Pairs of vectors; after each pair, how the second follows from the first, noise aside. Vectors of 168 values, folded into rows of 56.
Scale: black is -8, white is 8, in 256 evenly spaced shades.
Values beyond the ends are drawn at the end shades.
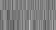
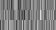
wrapped around, scaled up.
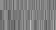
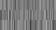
sign-scrambled.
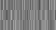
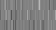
negated, partly zeroed.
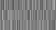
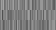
negated.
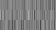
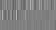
wrapped around, negated, partly zeroed.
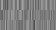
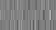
wrapped around, negated, partly zeroed.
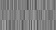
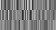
wrapped around, scaled up.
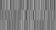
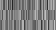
wrapped around, scaled up.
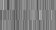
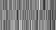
wrapped around, scaled up.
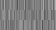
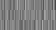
negated.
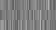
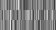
wrapped around, scaled up.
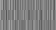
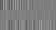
negated, partly zeroed.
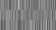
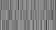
sign-scrambled.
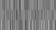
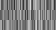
reversed, negated, scaled up.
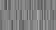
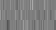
wrapped around, negated, partly zeroed.
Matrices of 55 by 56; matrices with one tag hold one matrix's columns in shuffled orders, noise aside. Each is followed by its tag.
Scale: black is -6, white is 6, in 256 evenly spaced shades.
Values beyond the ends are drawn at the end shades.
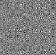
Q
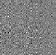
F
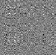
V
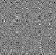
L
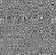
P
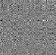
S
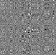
Q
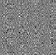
F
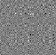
V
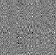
F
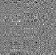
L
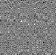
L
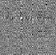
P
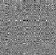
S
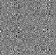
Q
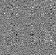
V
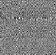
P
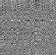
S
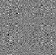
V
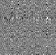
P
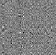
F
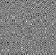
L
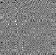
L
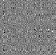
Q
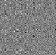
Q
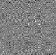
L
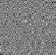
L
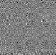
L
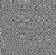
S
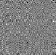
L
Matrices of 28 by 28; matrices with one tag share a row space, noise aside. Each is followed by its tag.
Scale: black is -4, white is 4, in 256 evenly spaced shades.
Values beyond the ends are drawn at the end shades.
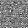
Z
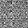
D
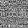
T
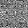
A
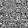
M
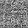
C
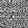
D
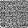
T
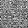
Z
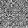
D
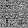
A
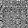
M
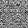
M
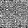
A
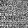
T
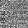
T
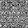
D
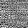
T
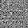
D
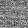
C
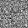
Z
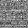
C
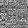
T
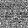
Z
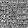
T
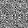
A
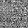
C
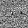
C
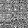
C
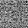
Z
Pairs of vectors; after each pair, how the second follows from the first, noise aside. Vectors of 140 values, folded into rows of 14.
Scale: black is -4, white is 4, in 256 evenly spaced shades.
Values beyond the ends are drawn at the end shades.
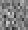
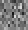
reversed.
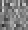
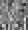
reversed.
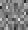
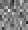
reversed.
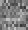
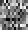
negated, scaled up.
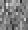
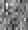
copied.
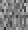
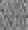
shrunk.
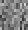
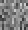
copied.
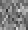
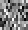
wrapped around, negated, scaled up.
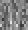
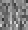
copied.
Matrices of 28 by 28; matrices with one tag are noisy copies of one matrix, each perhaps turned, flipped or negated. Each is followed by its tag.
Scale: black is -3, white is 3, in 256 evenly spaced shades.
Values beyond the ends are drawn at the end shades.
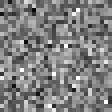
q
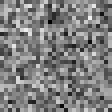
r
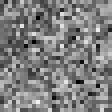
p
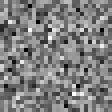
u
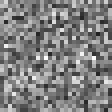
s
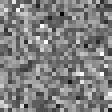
r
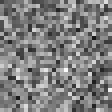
p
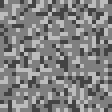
u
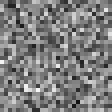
q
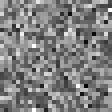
p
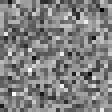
s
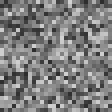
r
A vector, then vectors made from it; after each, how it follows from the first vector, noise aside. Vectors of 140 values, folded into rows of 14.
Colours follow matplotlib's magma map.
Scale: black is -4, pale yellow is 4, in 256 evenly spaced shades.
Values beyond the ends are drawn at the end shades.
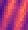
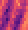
reversed, negated.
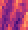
reversed, negated.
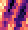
negated, scaled up.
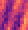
reversed, negated.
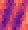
reversed, negated.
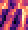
wrapped around, negated, scaled up.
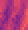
reversed, negated, shrunk.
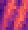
copied.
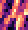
wrapped around, negated, scaled up.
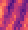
negated.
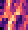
wrapped around, negated, scaled up.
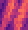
copied.
